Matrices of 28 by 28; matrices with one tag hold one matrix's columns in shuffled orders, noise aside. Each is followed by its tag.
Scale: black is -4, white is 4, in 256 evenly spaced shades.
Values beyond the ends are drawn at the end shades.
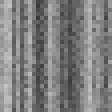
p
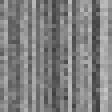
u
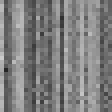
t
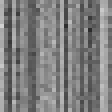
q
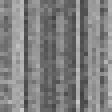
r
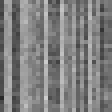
u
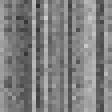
p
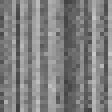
t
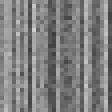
p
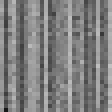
t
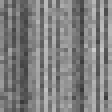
q
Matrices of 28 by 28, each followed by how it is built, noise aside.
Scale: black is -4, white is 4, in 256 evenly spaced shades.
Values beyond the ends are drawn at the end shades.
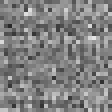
blocks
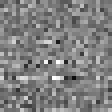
uneven rows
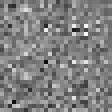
low rank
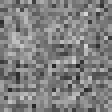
blocks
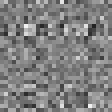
low rank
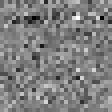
uneven rows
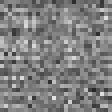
blocks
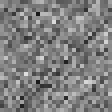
Hankel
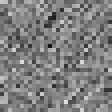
Hankel
